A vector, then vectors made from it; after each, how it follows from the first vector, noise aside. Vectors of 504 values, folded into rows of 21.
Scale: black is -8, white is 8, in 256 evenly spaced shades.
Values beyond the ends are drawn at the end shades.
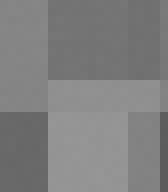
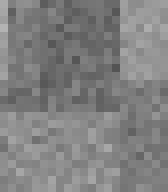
reversed, negated.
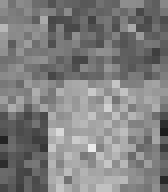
scaled up.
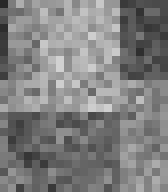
reversed, scaled up.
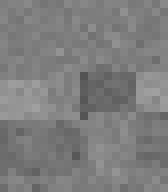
wrapped around, partly zeroed.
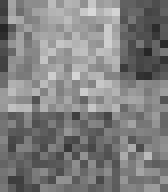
reversed, scaled up.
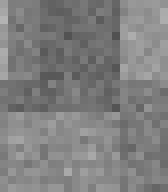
reversed, negated.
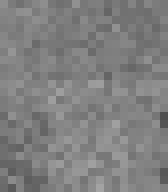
partly zeroed.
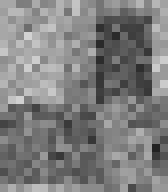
wrapped around, scaled up.
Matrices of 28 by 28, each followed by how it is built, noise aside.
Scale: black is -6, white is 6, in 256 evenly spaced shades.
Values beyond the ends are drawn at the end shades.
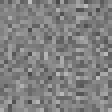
low rank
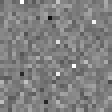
sparse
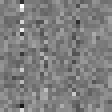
uneven columns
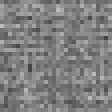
blocks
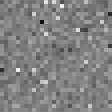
sparse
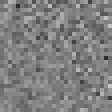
upper triangular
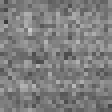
blocks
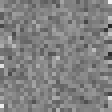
uneven columns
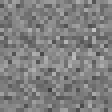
repeating columns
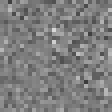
upper triangular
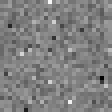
sparse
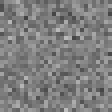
repeating columns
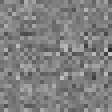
low rank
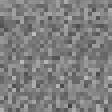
repeating columns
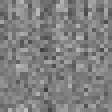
blocks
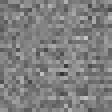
blocks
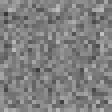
repeating columns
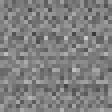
repeating columns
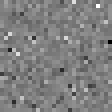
sparse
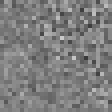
upper triangular
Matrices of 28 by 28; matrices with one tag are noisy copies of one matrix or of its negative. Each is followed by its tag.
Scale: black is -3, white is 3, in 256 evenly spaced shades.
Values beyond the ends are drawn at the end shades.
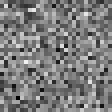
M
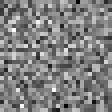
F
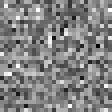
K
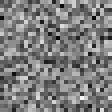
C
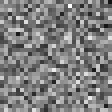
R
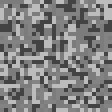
K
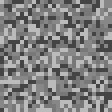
C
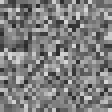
R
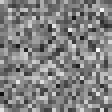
R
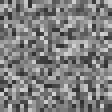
C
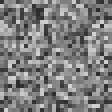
K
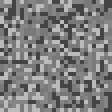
F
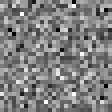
C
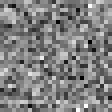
K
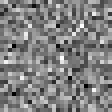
R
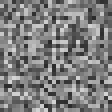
K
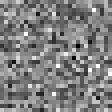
K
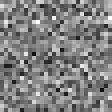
C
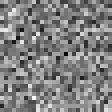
C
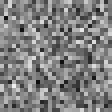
F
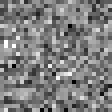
K
